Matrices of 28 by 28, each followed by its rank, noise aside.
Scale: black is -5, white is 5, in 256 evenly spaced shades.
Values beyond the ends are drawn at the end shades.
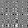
two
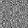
four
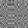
two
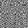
four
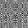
three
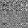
four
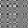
one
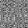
four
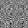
three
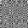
three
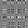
one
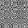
three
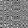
three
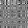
two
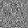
four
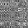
four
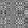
two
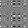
one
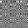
two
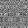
four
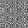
three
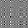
one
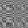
two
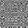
four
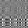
one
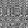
three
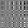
one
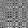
two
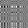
one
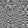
three
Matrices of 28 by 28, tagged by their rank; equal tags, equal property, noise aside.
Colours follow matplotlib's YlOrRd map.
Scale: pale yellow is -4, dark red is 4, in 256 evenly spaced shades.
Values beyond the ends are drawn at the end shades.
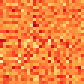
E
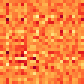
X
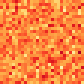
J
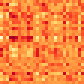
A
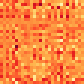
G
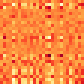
A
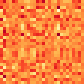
X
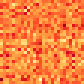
E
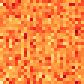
J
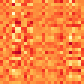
X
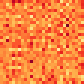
E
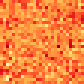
J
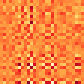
A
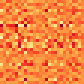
X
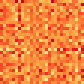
G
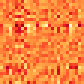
X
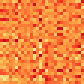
G
